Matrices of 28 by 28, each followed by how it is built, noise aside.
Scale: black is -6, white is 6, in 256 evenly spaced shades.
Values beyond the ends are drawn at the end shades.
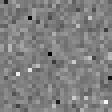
sparse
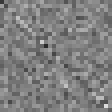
diagonal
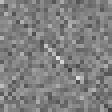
diagonal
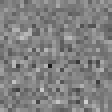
uneven rows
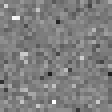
sparse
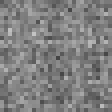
blocks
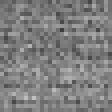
blocks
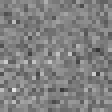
uneven rows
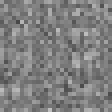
blocks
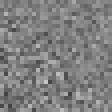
lower triangular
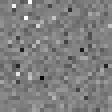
sparse
